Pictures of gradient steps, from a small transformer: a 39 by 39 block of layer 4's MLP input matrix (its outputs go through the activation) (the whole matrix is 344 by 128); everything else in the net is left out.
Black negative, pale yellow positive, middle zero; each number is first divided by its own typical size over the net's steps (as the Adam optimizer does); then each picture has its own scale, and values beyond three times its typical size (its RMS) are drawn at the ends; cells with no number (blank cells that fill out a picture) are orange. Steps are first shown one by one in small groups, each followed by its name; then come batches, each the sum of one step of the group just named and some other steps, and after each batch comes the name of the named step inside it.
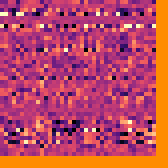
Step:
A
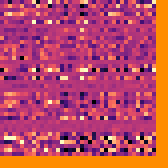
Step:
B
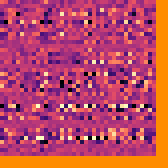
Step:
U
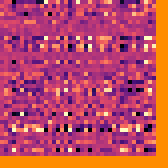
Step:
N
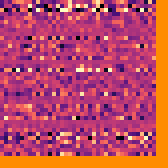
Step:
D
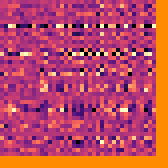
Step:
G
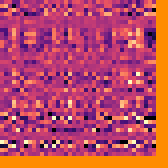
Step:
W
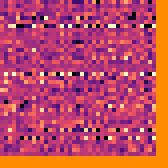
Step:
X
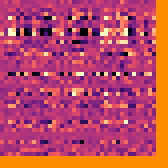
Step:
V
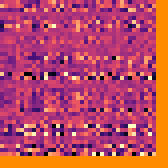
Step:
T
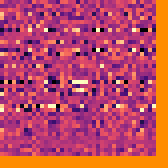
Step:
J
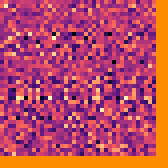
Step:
W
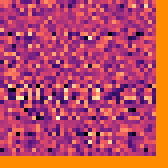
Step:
N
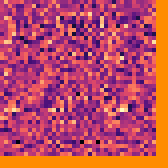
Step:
G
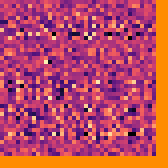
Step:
U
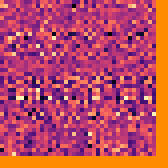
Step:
T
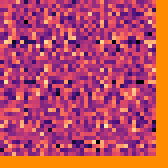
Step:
G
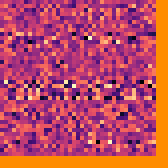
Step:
N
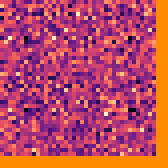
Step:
N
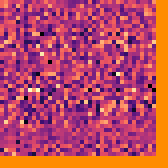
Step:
V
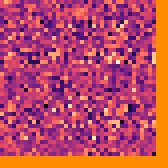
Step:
U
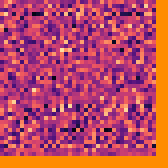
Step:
A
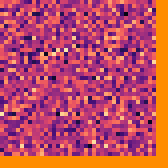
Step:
A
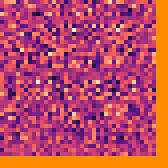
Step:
A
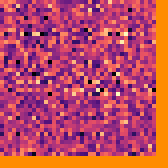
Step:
V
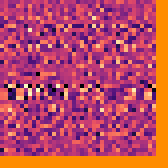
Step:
J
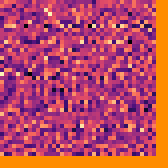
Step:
T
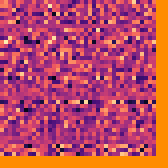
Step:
J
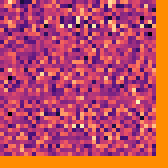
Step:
X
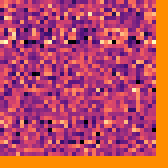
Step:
V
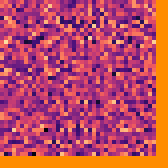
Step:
N
